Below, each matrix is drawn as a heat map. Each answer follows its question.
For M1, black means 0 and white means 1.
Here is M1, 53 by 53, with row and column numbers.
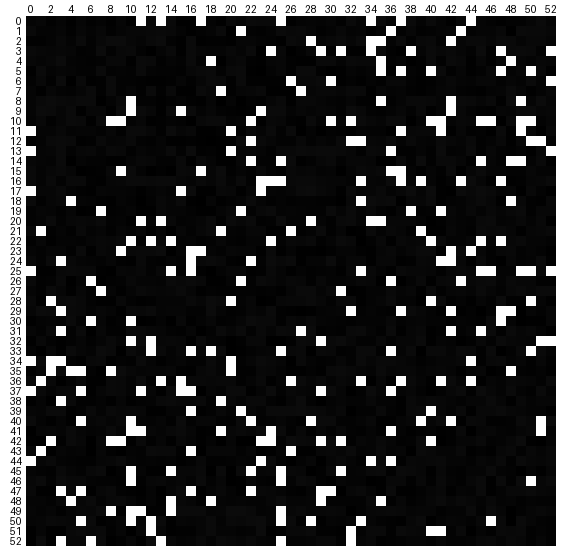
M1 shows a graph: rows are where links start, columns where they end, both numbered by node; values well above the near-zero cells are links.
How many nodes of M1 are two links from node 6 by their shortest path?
9
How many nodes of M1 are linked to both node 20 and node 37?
1
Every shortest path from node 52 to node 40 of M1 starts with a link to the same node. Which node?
node 32
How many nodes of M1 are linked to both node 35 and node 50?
1
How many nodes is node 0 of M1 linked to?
7
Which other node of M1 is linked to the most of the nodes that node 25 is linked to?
node 10
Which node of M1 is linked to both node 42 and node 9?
node 23
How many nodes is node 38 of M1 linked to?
2
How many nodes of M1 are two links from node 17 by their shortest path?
10
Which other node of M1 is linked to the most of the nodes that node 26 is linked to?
node 1
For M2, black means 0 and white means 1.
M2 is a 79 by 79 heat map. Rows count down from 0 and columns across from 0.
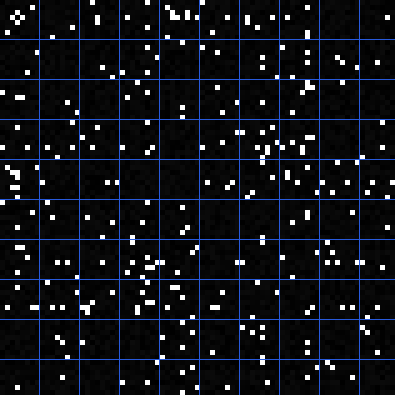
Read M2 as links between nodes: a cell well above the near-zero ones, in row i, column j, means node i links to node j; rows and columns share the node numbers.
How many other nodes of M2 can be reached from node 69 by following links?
10
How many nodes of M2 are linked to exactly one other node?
10
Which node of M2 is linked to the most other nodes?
node 61
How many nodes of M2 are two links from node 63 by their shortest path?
1
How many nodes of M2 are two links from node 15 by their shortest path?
2
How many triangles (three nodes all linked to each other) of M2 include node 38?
4
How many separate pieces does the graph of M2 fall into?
7
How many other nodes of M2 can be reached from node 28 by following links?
5
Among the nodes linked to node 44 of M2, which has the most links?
node 58
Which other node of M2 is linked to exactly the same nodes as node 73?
node 50
